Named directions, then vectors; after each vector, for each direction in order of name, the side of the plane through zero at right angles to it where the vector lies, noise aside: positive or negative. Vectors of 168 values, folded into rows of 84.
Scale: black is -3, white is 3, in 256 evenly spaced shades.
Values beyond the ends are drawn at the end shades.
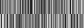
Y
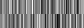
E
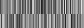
positive, positive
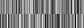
positive, negative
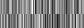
positive, negative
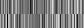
negative, positive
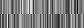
positive, negative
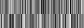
positive, positive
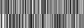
positive, positive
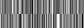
negative, positive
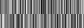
positive, positive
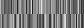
negative, negative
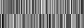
negative, negative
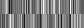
negative, negative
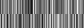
negative, positive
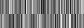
positive, positive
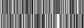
negative, positive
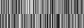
positive, negative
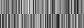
positive, negative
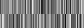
positive, positive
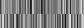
positive, positive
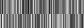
negative, positive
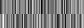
positive, positive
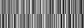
negative, negative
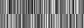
negative, positive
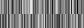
positive, negative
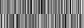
positive, positive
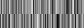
positive, negative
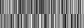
positive, positive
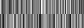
negative, negative
